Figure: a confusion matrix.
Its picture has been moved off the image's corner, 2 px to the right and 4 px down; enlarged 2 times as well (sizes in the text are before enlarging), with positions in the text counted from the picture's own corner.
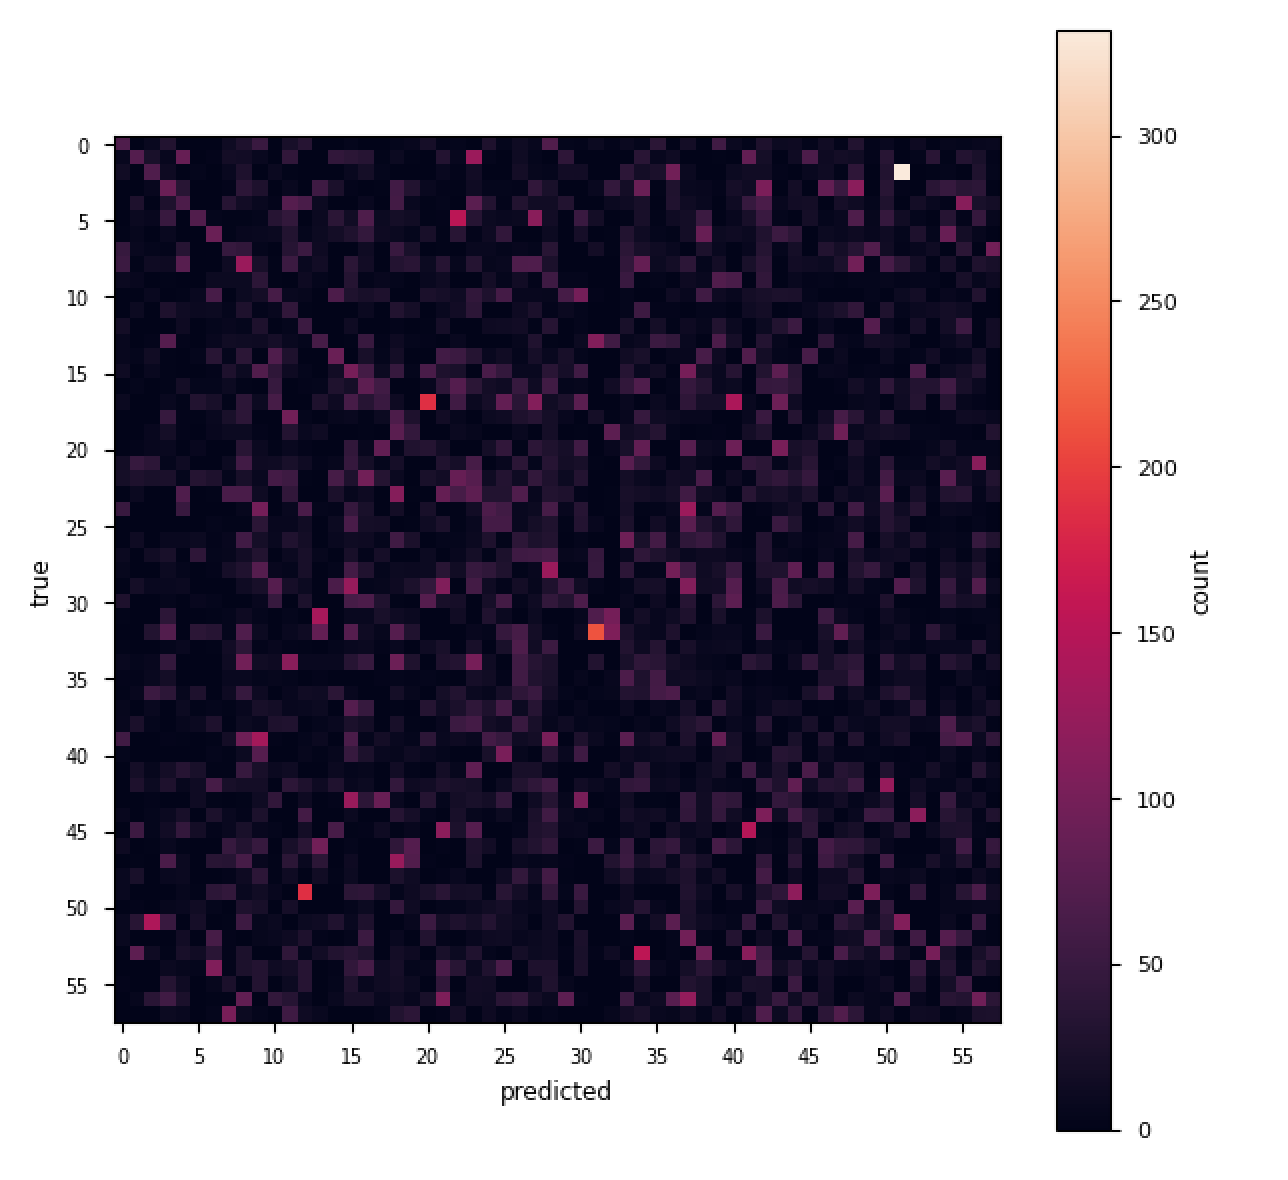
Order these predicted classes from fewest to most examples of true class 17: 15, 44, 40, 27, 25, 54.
44, 54, 15, 25, 27, 40
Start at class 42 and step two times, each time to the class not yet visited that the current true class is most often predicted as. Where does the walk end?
48
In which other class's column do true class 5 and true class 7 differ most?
22
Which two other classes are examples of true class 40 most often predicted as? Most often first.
25, 9
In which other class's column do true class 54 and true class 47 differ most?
18
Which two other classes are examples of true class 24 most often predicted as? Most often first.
37, 9
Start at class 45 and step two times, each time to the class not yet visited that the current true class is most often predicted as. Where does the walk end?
23
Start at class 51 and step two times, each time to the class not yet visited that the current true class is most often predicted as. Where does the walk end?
36
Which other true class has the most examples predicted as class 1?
53
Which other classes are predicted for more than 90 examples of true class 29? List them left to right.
15, 21, 37
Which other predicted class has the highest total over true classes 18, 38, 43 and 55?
15
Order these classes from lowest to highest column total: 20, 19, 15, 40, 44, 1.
1, 19, 20, 40, 44, 15
